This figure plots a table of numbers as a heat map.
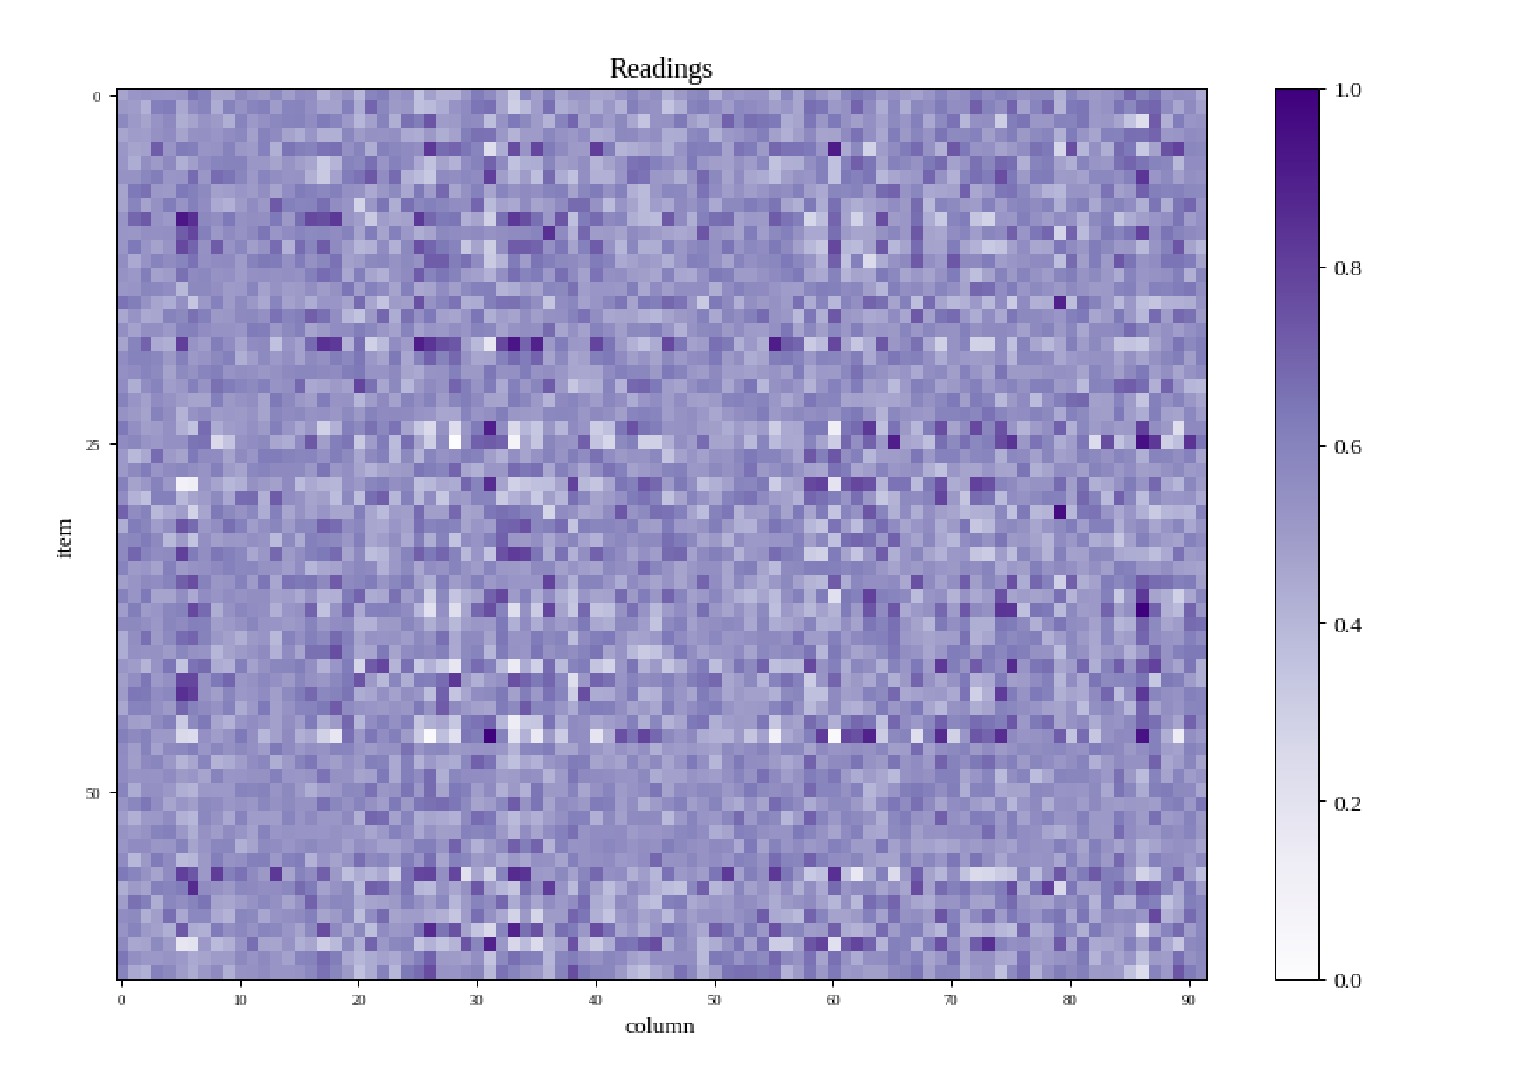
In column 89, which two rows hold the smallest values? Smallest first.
46, 24
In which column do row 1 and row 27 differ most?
33
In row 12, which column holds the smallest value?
63
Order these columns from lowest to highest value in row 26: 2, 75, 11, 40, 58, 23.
23, 2, 11, 75, 40, 58
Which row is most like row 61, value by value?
28
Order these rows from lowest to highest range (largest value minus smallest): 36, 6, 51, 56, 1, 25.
51, 1, 6, 36, 56, 25
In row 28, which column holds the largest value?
31
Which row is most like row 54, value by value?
27
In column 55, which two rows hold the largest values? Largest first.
18, 56
